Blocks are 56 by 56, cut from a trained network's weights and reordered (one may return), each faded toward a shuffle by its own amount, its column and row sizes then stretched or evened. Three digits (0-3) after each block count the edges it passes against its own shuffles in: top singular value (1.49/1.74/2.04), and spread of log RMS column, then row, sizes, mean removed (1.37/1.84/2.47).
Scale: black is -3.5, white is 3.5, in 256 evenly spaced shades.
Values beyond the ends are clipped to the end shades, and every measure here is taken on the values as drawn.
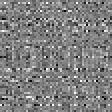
3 1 3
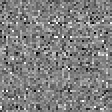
1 1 2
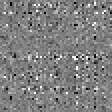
0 2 3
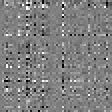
3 3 3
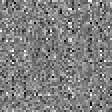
1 2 2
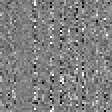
1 3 0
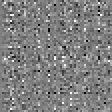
0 3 2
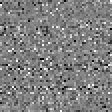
1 0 2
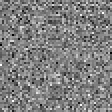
2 0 0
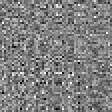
3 2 1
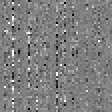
1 3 0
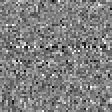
1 0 2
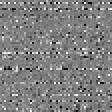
2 1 3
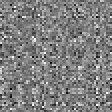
3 2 2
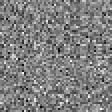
2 0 0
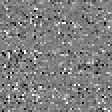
0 1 2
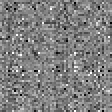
1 1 2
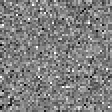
0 1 0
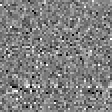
2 0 1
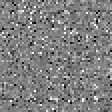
0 1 1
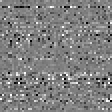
2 1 3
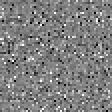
0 0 1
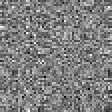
3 1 1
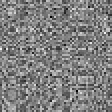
3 0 1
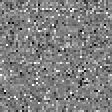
0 0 1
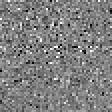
1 0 2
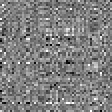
3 2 2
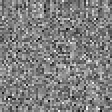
2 0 0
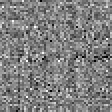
1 0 1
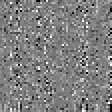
2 3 0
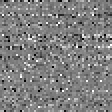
1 0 3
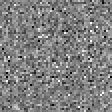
0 1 1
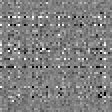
1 2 3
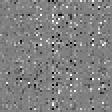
0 3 2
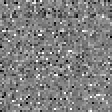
0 0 1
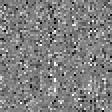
1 2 0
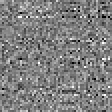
2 1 2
